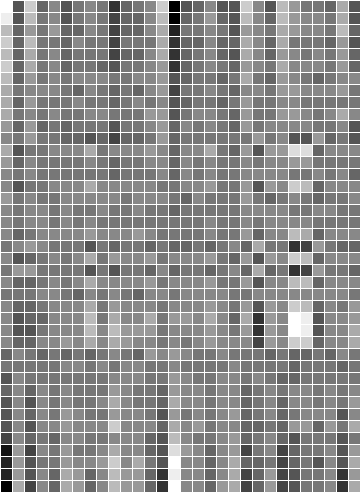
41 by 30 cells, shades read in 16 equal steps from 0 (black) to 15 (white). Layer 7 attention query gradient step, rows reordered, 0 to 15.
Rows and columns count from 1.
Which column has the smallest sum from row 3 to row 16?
15
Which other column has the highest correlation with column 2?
20
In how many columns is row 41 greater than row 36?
10
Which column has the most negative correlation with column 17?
3
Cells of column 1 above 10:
7
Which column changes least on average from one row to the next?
19
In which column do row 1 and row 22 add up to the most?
1
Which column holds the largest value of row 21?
22
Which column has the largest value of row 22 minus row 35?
25
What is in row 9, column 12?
8
